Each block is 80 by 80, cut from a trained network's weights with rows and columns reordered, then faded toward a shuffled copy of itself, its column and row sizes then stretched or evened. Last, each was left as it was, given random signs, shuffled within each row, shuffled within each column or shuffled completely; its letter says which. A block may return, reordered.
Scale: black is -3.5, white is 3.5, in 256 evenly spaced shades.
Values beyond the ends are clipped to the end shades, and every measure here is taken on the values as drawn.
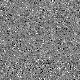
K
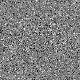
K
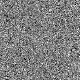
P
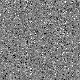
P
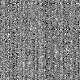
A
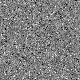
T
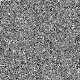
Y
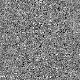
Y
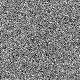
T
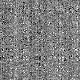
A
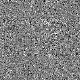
Y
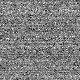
K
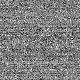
K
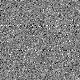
K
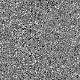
P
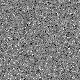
T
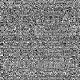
A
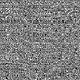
A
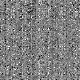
A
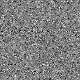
K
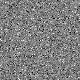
K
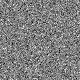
T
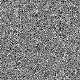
P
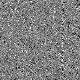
P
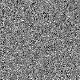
P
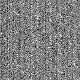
P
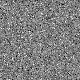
T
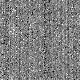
P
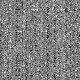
A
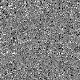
Y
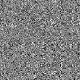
A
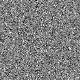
P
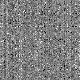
A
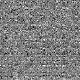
A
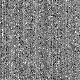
P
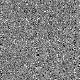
P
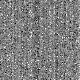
P
